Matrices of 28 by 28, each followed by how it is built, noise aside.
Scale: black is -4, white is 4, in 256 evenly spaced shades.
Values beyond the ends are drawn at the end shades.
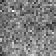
smooth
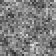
smooth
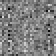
low rank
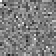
diagonal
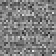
blocks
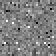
sparse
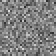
blocks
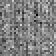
blocks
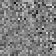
upper triangular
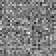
blocks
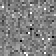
sparse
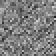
Hankel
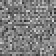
blocks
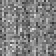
blocks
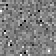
sparse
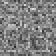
blocks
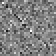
diagonal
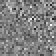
upper triangular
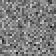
noise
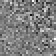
upper triangular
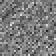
Hankel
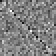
diagonal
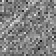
Hankel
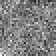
smooth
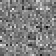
low rank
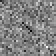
diagonal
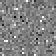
sparse
